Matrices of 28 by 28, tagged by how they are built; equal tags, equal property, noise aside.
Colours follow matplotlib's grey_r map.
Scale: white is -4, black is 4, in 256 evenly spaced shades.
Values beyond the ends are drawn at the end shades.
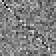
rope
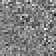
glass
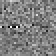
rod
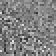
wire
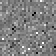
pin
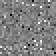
pin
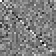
rope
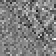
glass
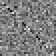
rope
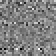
rod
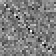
rope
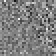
glass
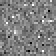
pin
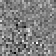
wire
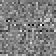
rod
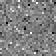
pin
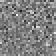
glass
